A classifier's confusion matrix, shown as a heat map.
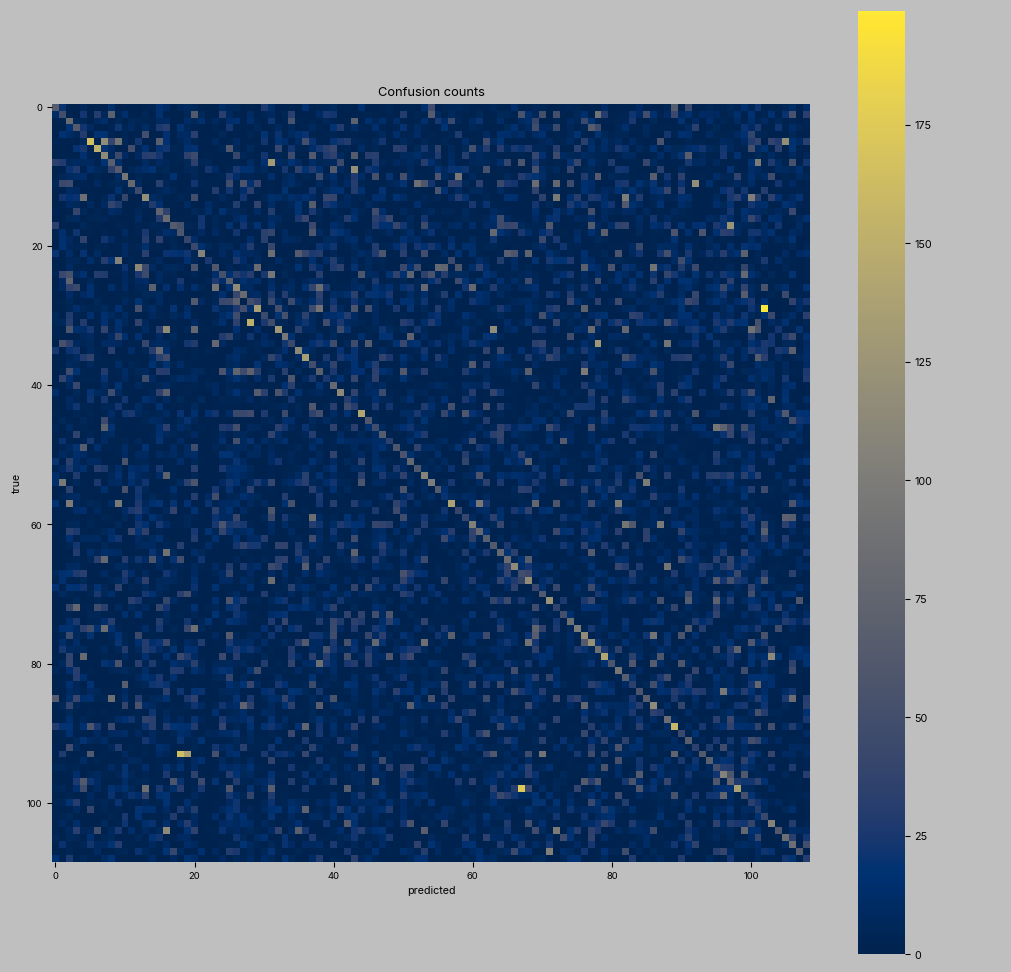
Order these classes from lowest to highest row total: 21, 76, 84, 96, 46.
96, 84, 76, 46, 21
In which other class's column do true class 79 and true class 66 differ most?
103
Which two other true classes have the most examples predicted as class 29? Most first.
23, 41
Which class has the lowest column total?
22
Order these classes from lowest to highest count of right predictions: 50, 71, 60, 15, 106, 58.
58, 50, 15, 106, 60, 71
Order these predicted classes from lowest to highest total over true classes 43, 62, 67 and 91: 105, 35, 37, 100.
35, 105, 100, 37
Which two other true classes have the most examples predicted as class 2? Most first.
57, 25
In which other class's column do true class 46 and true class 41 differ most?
95
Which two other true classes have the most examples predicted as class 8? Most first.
85, 1
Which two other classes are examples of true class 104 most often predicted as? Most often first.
16, 72
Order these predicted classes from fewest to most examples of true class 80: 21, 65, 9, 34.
21, 65, 34, 9
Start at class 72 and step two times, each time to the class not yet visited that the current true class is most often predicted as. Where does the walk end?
77
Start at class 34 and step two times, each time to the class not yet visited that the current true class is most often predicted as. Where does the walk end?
98
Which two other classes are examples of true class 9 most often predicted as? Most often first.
43, 40
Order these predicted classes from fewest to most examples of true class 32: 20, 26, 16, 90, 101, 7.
90, 26, 7, 101, 20, 16
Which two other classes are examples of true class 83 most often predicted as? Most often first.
101, 10
